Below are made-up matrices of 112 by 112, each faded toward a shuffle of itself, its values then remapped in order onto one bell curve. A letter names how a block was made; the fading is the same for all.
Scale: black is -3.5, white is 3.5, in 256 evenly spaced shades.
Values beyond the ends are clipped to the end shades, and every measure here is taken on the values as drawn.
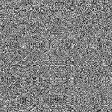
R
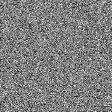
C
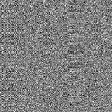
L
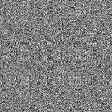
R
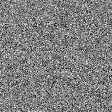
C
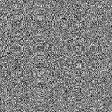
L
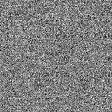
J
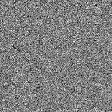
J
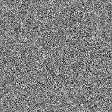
J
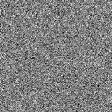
J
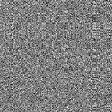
L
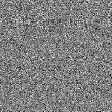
R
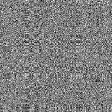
L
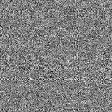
R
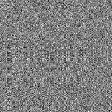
L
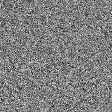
C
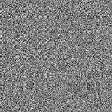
L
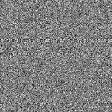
R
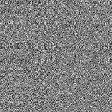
L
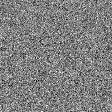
C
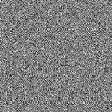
L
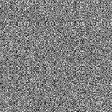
L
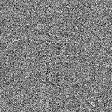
J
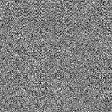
L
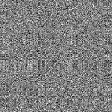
L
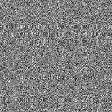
L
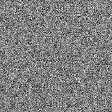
J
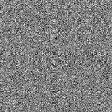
R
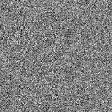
J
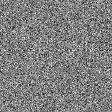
C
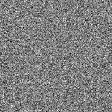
J
